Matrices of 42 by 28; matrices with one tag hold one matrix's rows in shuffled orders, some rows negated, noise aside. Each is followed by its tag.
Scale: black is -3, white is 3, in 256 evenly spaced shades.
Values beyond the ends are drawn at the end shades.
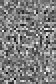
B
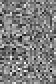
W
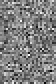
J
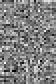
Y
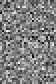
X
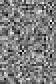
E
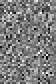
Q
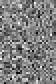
W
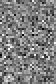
X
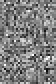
B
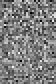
J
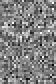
J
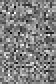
B
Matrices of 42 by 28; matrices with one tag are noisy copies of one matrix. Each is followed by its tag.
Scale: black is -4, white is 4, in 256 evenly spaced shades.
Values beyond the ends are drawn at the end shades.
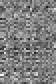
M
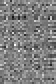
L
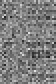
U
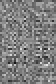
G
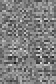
G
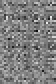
L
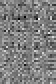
L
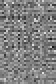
L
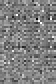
L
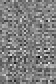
G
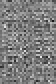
G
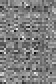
M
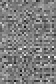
G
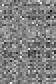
U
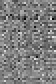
L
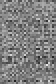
G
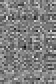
L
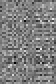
G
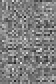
G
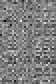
G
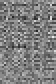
L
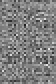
G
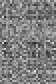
U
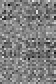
U
